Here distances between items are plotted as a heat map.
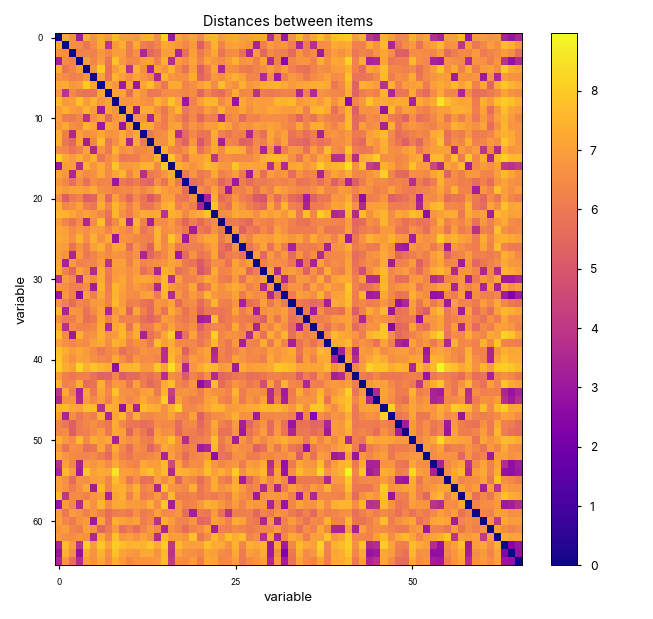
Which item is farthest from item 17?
46
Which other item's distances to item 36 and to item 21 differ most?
47
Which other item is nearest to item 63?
64
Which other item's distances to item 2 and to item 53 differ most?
37
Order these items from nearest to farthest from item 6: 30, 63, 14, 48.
48, 14, 30, 63
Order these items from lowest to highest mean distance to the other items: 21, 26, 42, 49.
42, 49, 26, 21
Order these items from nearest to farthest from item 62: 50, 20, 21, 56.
56, 20, 21, 50
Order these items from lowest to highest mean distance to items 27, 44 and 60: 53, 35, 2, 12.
2, 12, 53, 35
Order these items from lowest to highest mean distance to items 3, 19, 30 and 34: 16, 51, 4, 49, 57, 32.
32, 16, 57, 49, 51, 4
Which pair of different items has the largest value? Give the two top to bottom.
41, 54
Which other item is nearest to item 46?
9
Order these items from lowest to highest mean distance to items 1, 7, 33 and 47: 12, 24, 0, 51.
51, 12, 24, 0
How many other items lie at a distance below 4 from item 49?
5
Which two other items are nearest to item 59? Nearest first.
19, 24
